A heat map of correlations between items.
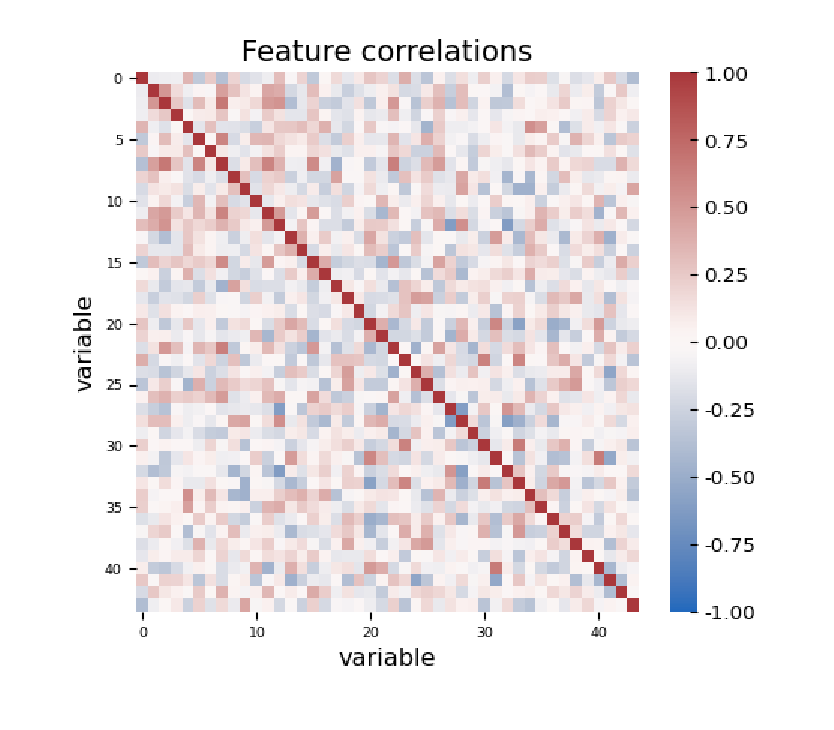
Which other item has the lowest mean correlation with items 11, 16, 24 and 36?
21
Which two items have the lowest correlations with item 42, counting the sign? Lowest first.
41, 21
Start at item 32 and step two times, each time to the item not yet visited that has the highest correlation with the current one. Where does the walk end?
33
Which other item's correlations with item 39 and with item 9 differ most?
34
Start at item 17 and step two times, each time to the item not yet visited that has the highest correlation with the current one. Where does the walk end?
28
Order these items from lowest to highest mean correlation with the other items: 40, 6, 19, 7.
40, 19, 6, 7
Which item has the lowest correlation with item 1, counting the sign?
32
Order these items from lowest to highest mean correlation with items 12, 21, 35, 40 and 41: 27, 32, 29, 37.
27, 32, 37, 29
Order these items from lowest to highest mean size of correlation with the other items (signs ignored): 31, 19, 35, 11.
19, 35, 31, 11
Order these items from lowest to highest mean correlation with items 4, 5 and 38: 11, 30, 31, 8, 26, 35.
8, 30, 31, 26, 35, 11
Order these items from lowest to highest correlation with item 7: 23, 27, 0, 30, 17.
17, 0, 23, 27, 30
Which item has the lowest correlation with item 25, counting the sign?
4
